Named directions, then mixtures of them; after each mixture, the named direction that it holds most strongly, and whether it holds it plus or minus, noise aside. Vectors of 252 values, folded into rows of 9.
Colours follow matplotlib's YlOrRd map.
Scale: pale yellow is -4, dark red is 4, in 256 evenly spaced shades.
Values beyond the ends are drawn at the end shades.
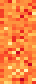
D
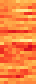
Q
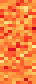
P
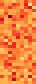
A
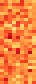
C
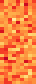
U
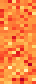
D, plus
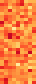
C, plus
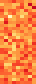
A, minus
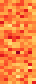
C, plus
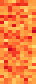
P, plus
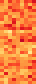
C, minus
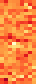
A, minus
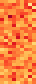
A, plus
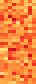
U, minus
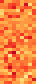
D, minus
